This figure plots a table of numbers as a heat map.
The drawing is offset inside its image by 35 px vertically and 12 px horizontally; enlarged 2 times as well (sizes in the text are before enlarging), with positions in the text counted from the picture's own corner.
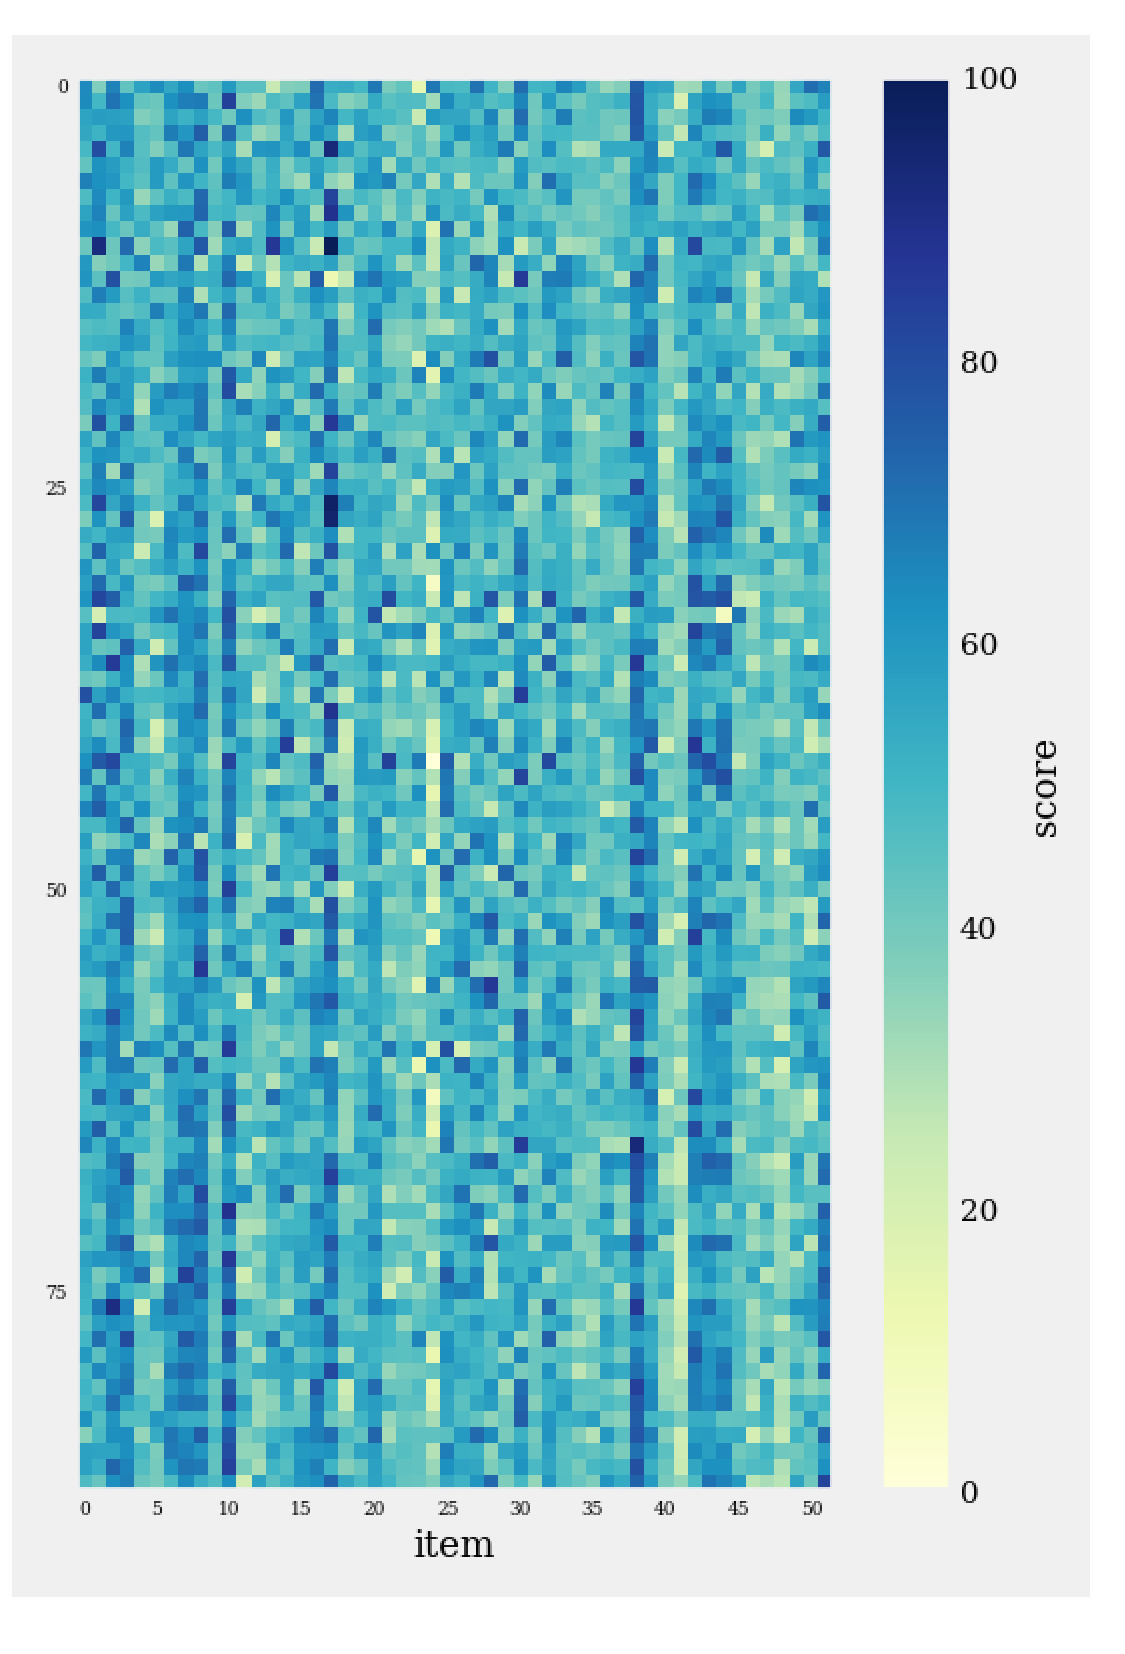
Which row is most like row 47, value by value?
11
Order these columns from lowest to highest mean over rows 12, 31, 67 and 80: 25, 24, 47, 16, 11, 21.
24, 47, 11, 21, 25, 16
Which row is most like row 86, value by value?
1
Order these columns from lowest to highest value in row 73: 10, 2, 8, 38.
2, 38, 8, 10
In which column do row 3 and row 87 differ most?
51
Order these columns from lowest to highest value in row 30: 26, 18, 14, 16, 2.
18, 26, 14, 2, 16
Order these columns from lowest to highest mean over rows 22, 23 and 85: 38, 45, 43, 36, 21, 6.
45, 36, 21, 6, 43, 38
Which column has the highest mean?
38
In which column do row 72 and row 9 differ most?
28
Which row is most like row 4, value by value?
26
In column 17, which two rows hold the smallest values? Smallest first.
12, 60
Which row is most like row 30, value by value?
83
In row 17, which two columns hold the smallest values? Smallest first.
23, 13
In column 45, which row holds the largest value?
33
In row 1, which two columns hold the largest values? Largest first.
10, 38
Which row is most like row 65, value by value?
31
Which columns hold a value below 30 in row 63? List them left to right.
24, 40, 50
